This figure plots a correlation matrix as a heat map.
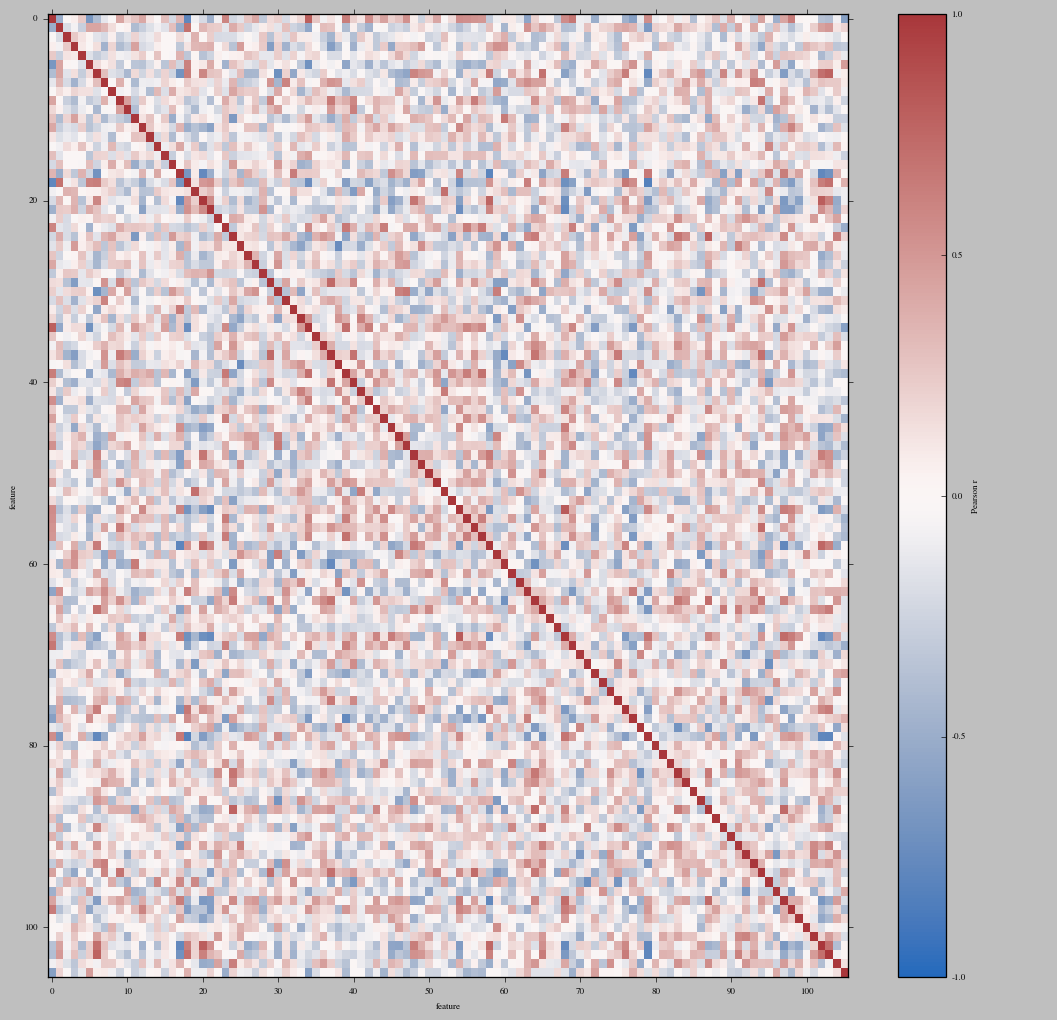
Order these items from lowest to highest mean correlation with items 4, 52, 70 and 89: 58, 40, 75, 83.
83, 40, 75, 58
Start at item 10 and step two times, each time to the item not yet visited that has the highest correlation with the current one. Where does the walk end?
37
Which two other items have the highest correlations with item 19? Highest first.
52, 95
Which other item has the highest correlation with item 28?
21
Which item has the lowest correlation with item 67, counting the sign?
94
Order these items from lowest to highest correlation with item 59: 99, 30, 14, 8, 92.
99, 92, 14, 8, 30
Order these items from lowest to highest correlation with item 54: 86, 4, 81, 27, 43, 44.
81, 86, 44, 4, 27, 43
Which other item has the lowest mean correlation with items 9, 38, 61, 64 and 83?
60
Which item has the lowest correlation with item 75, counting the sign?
95
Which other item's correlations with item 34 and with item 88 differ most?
72
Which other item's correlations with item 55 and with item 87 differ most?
24
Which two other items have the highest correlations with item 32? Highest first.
17, 95
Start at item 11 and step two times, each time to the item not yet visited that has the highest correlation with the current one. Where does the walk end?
3
